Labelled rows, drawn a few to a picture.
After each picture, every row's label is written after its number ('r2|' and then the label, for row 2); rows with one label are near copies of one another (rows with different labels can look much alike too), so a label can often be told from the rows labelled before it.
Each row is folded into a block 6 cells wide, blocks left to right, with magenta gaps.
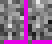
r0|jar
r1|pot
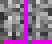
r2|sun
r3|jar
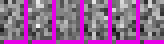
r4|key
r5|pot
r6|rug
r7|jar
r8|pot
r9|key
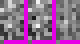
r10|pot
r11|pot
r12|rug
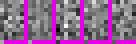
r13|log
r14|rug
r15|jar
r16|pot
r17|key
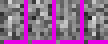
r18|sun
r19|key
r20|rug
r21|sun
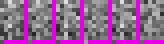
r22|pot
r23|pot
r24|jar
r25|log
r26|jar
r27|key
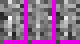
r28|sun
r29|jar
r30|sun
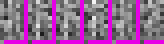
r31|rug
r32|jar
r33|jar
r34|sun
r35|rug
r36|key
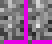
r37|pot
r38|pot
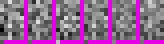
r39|jar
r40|key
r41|log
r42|jar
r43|log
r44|pot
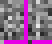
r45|log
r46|jar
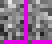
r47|pot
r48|jar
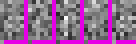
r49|log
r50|key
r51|sun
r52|pot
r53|log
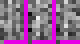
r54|rug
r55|sun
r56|jar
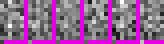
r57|jar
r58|rug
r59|pot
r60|key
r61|pot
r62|log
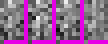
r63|pot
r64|sun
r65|pot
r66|rug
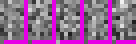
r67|jar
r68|key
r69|log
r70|sun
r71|pot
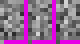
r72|log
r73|sun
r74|key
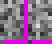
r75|key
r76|jar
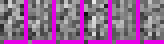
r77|key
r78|rug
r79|key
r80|sun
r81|rug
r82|sun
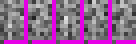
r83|jar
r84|key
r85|sun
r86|key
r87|key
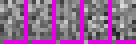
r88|key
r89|key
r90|rug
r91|log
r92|pot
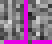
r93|rug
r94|sun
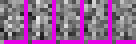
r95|log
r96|sun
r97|jar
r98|key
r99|sun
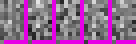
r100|rug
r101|pot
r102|key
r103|jar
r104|pot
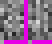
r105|log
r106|rug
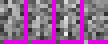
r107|key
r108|sun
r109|sun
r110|log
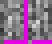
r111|sun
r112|rug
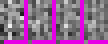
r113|jar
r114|rug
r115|jar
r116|rug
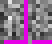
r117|sun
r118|log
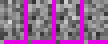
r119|rug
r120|key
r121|key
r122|log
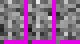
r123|jar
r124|jar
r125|sun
